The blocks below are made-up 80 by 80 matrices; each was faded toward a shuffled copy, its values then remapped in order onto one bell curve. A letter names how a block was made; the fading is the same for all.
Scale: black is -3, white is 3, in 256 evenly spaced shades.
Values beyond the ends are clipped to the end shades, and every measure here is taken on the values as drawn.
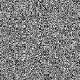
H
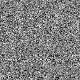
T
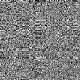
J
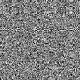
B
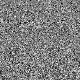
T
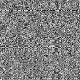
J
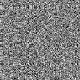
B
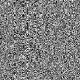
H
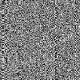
H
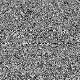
T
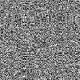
B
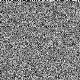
T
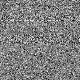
T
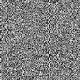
H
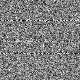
T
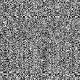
J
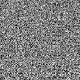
J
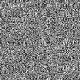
B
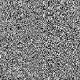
H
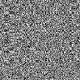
B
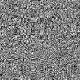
B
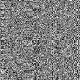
H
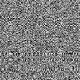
J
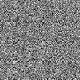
J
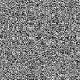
B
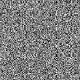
H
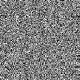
B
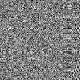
J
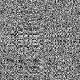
B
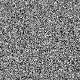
T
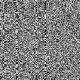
H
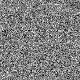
T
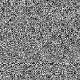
J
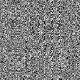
H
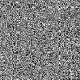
H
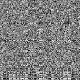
J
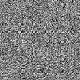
B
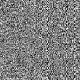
H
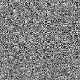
J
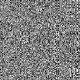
H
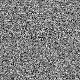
T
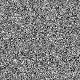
T
